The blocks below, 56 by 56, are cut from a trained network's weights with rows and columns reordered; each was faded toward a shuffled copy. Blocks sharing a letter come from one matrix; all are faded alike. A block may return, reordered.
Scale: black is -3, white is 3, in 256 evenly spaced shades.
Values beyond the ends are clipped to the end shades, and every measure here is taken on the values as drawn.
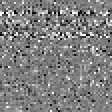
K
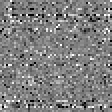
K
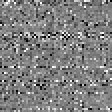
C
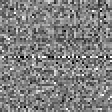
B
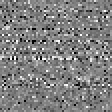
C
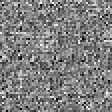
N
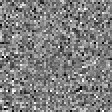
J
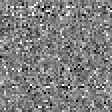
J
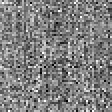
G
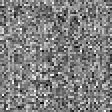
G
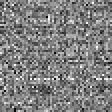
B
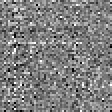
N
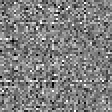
N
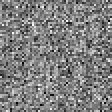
G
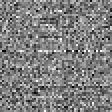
B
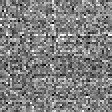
B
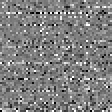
K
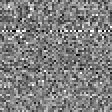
B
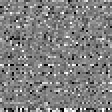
K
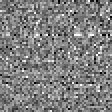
N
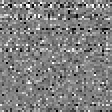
K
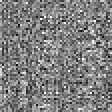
G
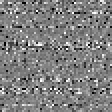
C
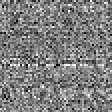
B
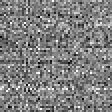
B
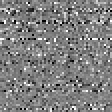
K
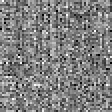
G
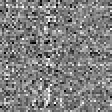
N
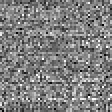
B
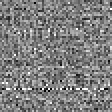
B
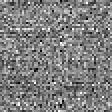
B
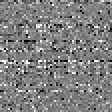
K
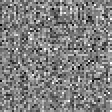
G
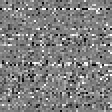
K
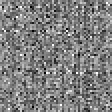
G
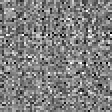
G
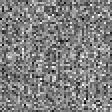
G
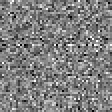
N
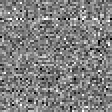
N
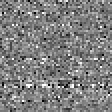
J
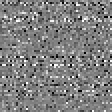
C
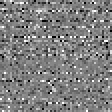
K
